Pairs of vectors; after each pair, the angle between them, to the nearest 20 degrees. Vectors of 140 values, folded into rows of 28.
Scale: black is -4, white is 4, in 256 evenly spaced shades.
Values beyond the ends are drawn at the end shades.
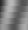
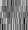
120 degrees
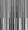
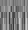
40 degrees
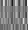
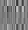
100 degrees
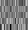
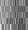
140 degrees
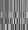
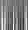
100 degrees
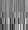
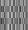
80 degrees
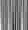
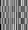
120 degrees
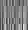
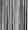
100 degrees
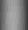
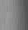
60 degrees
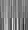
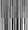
160 degrees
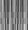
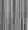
140 degrees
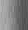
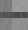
100 degrees
